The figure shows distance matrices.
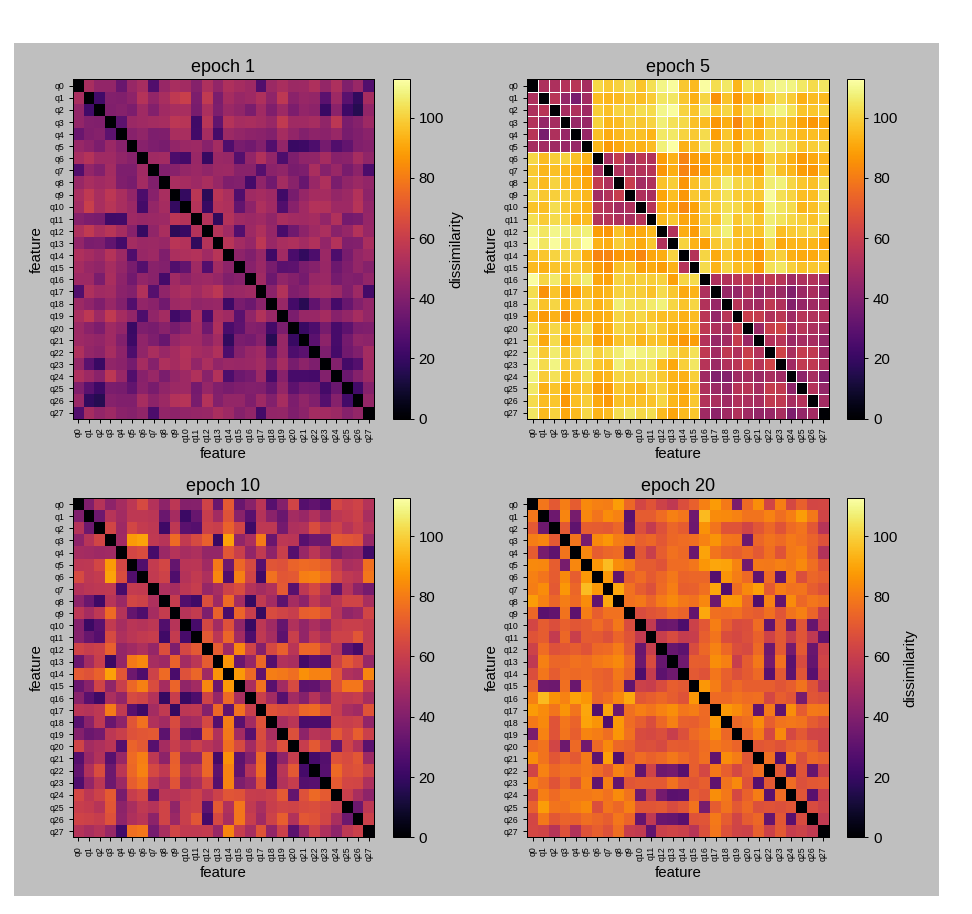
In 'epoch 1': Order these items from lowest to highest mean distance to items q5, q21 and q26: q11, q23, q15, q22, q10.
q22, q23, q15, q11, q10
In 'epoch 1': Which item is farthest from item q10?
q1
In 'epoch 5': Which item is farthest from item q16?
q0
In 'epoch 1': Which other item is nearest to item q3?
q11
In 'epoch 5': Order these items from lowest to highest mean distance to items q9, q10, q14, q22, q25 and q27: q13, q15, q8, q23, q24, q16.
q24, q16, q23, q8, q15, q13
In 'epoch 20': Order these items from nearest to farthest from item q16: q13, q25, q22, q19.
q25, q22, q13, q19
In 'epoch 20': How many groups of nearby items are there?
8
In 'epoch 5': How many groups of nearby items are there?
5
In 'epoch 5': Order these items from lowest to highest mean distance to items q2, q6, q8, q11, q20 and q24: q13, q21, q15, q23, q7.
q7, q21, q23, q15, q13
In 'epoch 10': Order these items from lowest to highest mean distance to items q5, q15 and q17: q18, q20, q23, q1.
q1, q18, q23, q20
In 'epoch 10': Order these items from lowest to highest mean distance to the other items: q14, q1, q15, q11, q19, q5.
q1, q11, q19, q15, q5, q14
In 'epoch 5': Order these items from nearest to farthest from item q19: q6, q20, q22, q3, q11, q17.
q17, q22, q20, q3, q6, q11
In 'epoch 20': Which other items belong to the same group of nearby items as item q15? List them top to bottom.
q1, q2, q4, q9
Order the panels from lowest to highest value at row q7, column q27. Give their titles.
epoch 1, epoch 10, epoch 20, epoch 5
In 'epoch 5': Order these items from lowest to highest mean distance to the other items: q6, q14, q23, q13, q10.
q23, q6, q10, q14, q13
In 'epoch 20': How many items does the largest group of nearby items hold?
7
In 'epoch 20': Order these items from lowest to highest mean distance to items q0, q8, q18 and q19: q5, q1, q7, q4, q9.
q7, q4, q9, q1, q5
